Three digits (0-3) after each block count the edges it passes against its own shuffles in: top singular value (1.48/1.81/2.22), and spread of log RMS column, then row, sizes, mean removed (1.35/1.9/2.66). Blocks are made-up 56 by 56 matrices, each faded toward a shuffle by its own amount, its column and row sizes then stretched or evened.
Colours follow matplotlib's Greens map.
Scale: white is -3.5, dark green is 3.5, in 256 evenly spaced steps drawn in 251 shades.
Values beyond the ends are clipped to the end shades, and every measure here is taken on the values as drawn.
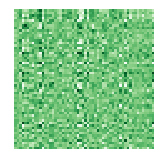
3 3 2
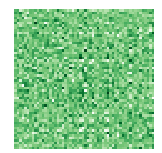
2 2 1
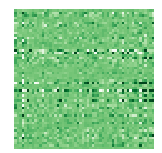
2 2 3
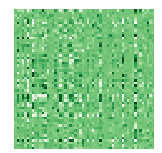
3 3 2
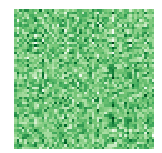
2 2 0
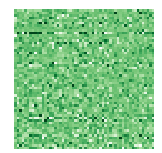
2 0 2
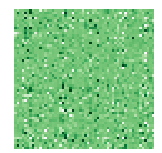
0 2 1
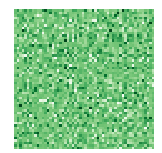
2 0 0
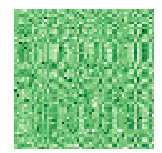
3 1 0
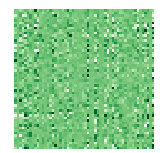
1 3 1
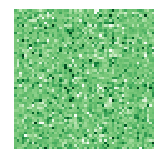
0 1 0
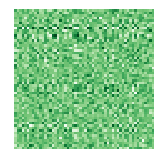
3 1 2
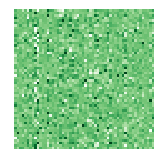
1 2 0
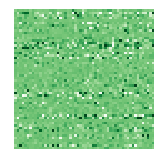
0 0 3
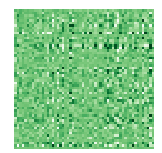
2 3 3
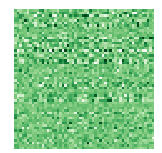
2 0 3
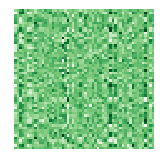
3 3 1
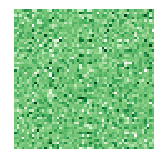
2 1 0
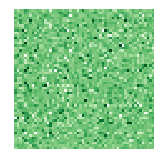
0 0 1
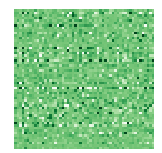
2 0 3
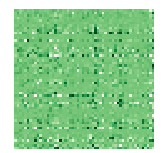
2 2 3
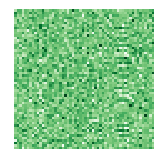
2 1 0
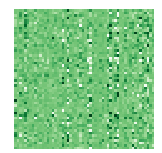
1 3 0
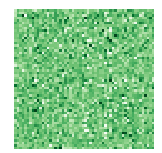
1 1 1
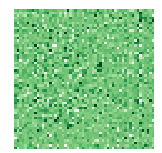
1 1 0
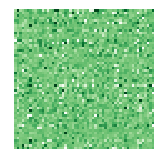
0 1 2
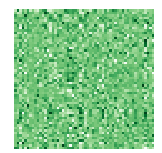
2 2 0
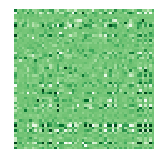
3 2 3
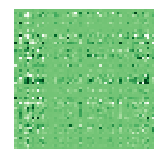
2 3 3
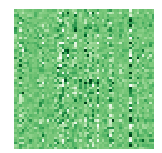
1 3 1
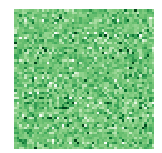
1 0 2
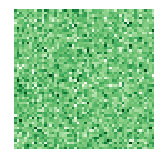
1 1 0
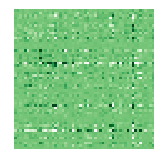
2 2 3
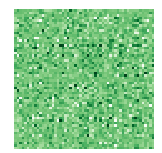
1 0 2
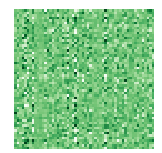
0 3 0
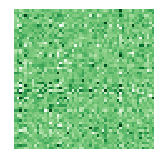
1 2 2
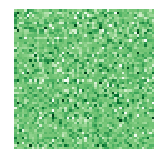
0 0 1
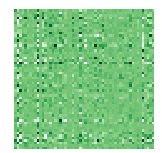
2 3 2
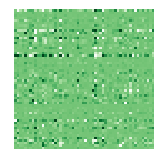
2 2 3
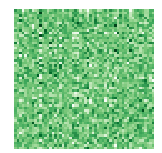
2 2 0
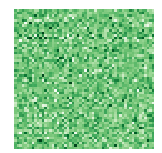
1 0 1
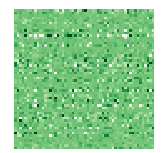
0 1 3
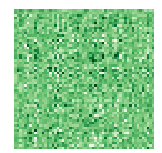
2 2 2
